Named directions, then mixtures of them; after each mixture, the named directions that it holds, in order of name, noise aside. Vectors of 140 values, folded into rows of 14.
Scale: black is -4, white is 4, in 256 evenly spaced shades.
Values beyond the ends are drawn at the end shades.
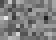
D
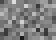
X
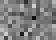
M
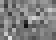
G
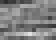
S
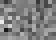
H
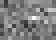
G, M.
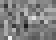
G.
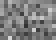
G, S, X.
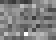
M, S.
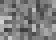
D, H, M.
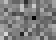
M.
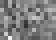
D, G.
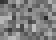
D, H.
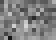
G.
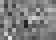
G.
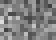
H, M.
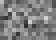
D, G.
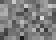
X.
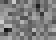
H, X.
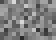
X.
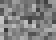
G, H, M.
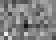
G, M, S.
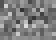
D, G.
